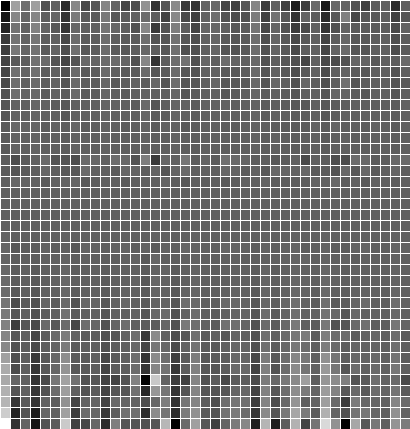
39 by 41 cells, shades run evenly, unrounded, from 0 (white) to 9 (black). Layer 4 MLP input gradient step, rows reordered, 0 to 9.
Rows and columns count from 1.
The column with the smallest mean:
1
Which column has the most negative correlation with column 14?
15
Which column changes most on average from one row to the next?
16
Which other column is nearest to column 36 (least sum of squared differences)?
17
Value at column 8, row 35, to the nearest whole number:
5
